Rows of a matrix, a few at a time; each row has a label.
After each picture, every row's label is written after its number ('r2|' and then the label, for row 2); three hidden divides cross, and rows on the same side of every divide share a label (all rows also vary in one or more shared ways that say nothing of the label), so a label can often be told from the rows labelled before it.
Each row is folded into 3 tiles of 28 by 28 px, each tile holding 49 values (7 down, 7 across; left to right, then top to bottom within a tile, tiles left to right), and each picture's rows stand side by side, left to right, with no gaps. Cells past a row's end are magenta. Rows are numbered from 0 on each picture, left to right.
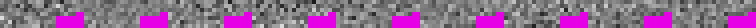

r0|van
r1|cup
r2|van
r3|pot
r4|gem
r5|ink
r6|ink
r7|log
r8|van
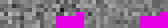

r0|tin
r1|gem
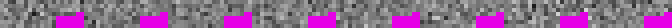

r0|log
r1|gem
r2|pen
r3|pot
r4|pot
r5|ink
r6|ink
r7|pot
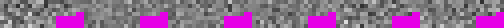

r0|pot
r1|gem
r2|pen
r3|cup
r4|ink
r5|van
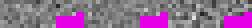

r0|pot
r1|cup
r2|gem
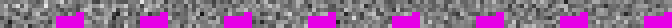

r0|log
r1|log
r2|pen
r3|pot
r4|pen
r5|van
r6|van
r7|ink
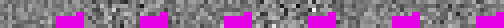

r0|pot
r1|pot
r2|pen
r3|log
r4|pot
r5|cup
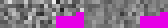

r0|ink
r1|cup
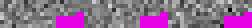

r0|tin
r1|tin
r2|log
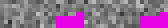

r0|gem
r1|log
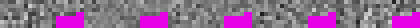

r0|gem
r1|van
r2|ink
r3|ink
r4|pot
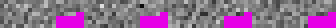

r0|tin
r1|pot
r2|ink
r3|cup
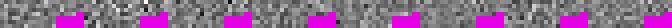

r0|van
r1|pen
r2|ink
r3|ink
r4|pen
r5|ink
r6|pot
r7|ink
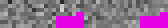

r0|van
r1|pot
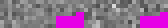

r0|gem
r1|pot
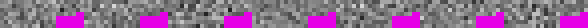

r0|van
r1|van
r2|cup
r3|van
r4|cup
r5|pot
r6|ink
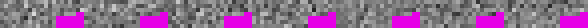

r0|van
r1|cup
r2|tin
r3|cup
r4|van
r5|ink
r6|pen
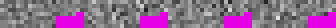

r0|tin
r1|log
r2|tin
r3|gem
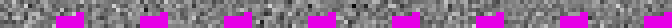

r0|cup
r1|pot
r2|gem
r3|gem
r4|log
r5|gem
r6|tin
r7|gem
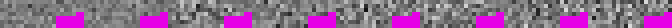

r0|ink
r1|van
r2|log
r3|ink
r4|log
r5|van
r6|log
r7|tin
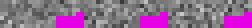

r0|cup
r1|gem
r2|tin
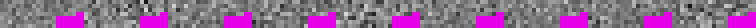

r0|tin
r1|tin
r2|van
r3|gem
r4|pen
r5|gem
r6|gem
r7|log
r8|gem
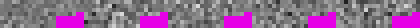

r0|cup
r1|pot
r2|pot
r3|cup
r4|cup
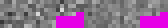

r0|pot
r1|pot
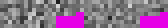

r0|cup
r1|van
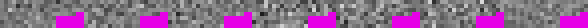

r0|pen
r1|ink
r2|ink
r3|tin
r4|log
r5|gem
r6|cup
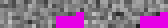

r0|pot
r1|log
